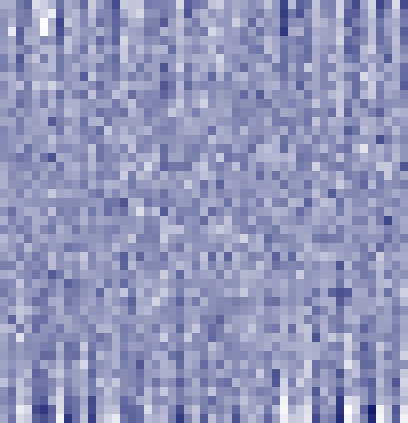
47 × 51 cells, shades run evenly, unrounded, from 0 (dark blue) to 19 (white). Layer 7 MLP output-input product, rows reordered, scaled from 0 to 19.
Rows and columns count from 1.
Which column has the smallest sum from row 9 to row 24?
21
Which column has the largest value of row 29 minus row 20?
48
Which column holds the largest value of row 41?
44
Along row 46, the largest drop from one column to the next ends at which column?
5
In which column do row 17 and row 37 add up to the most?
41
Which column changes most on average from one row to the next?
7
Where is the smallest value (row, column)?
46, 47
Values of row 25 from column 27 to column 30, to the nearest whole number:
12 10 14 9
